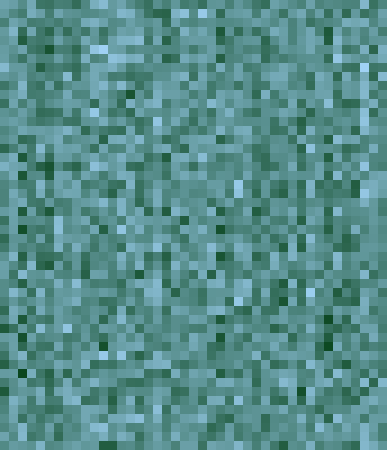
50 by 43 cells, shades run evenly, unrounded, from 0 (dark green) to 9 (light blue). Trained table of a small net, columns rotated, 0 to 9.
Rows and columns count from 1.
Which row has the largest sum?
47
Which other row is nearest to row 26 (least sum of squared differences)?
36
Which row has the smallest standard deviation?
3
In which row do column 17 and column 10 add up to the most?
41
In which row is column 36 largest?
48
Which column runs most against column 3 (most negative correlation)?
16
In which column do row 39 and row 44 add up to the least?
37
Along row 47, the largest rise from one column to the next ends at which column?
38
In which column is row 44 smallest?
34
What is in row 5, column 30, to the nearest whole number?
2
